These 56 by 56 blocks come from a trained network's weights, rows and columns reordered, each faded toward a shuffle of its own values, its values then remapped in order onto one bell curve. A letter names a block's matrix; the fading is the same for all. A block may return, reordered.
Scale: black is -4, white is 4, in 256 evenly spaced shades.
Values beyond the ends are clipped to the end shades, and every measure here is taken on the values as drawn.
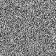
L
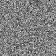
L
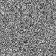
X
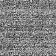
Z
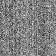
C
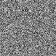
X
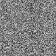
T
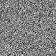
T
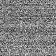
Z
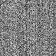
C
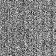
C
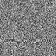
X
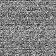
Z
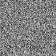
L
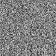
T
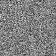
L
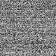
Z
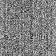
C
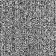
C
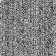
C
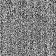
C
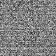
Z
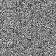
X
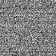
Z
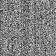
C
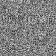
T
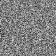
L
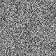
T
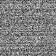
Z
